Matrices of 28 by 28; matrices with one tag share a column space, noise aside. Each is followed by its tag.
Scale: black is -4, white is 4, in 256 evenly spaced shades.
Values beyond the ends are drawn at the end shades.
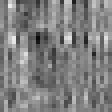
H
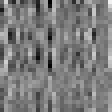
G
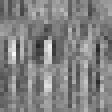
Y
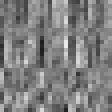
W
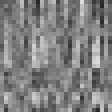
W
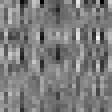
G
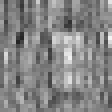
H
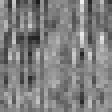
H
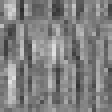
Y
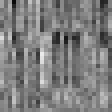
H
